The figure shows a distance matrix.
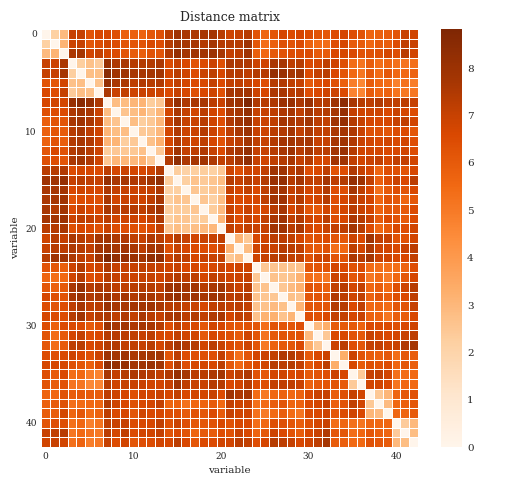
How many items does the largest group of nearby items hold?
7
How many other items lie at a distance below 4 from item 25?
5
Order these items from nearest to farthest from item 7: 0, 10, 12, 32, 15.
12, 10, 0, 32, 15
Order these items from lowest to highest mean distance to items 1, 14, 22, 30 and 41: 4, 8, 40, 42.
40, 42, 4, 8
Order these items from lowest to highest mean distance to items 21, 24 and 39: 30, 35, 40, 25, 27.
25, 27, 40, 30, 35
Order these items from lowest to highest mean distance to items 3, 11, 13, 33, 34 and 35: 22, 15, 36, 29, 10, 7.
36, 10, 7, 22, 29, 15
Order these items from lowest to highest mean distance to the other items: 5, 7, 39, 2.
39, 5, 2, 7
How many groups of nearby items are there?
11
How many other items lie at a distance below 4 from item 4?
3
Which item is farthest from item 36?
15
